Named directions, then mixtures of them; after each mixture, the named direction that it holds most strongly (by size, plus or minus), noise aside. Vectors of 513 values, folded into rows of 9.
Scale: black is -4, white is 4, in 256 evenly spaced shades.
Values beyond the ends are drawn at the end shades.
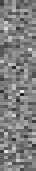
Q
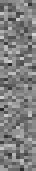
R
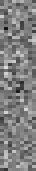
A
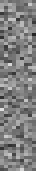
R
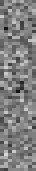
A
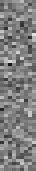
R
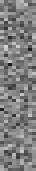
R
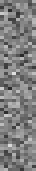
R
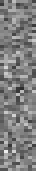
A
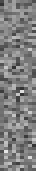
Q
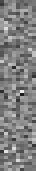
Q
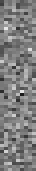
Q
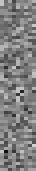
Q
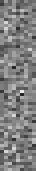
Q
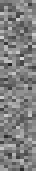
R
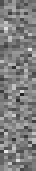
Q
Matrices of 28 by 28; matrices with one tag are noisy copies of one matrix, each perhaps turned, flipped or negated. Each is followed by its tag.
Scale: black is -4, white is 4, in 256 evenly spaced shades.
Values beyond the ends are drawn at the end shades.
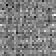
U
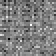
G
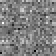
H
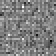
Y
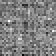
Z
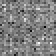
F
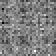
H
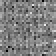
U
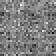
H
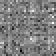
H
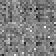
F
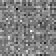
G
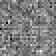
Y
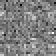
H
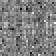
Z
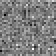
Y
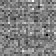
Z
